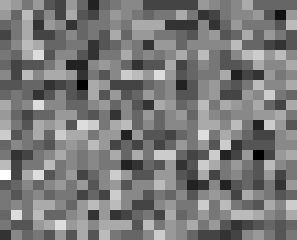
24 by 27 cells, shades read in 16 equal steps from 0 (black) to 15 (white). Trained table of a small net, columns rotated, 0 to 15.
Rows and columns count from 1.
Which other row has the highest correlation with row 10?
4
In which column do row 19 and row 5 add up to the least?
26
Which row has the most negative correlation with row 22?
8
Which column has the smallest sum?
18
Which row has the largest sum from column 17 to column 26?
6
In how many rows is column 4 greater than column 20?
12
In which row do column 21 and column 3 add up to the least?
16
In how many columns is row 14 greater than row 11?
9
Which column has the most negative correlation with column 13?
10
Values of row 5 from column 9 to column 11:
3 5 6
